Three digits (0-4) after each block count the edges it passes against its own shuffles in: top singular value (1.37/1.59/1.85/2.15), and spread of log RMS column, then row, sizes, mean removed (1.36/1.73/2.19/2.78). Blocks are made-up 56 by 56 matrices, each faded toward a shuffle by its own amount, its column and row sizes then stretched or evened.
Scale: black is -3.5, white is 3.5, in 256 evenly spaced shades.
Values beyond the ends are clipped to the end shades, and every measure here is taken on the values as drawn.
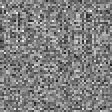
4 0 2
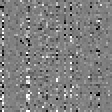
3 4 1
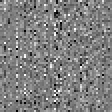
0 4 0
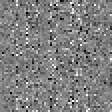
1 3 0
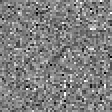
1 1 0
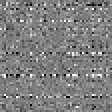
4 2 4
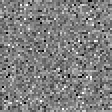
0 0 1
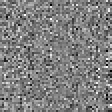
1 3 0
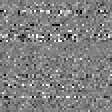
3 0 4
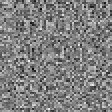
3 1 0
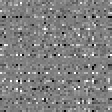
3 2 4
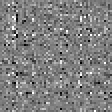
3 3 3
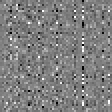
4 4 2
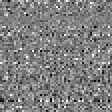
3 1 3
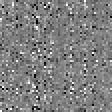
0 4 1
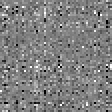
0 4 3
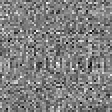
4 1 2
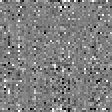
0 3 3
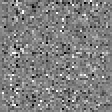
0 3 2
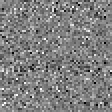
1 0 2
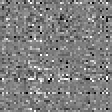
3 2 4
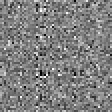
3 3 1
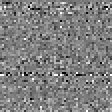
0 1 4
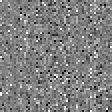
2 3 0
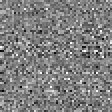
3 0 3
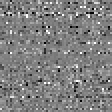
2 1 4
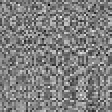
4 1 1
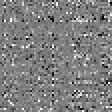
3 3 3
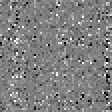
1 3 1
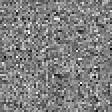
1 2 1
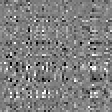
4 3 3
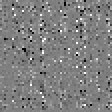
1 3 2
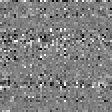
2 3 4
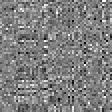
4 3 0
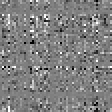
0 4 4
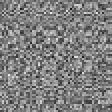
4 0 2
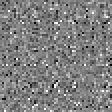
2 1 2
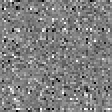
2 2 2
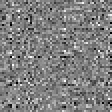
3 2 3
